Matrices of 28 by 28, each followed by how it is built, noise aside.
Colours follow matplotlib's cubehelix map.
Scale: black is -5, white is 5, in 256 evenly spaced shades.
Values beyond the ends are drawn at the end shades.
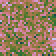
smooth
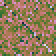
diagonal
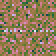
uneven rows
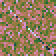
diagonal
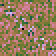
banded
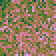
smooth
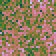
smooth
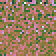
uneven rows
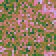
smooth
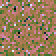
sparse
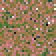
sparse
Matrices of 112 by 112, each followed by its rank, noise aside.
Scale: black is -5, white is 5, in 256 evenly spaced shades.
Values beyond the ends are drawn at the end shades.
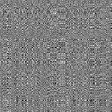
five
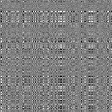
two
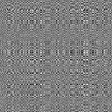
two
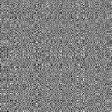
five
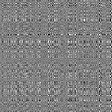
three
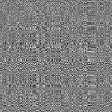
five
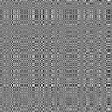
two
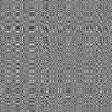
two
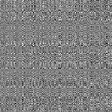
five
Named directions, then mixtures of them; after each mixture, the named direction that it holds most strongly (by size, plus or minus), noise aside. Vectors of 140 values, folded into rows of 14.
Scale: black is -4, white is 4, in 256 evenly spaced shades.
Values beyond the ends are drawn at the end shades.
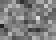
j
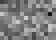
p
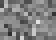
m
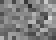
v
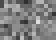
m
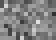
m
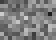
p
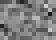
j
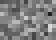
p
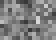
j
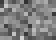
m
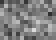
p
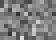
m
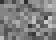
v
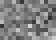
v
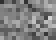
v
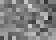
v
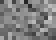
v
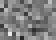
m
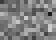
p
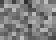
v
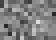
m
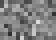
m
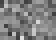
m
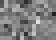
m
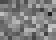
p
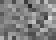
v
